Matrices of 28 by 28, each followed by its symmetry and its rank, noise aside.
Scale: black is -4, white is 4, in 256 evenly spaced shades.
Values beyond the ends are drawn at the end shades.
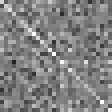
symmetric, rank six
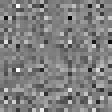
antisymmetric, rank four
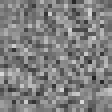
antisymmetric, rank eight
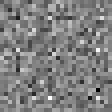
symmetric, rank eight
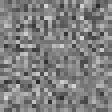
antisymmetric, rank six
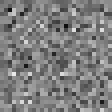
symmetric, rank six
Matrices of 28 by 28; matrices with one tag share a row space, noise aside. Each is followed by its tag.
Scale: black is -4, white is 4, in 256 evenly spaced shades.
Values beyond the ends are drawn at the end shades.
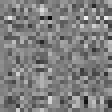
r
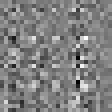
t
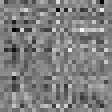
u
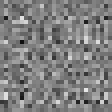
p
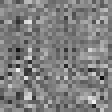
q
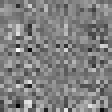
q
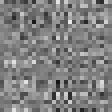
u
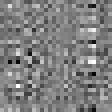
q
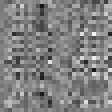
r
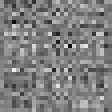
u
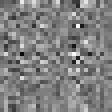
t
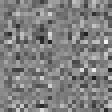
r
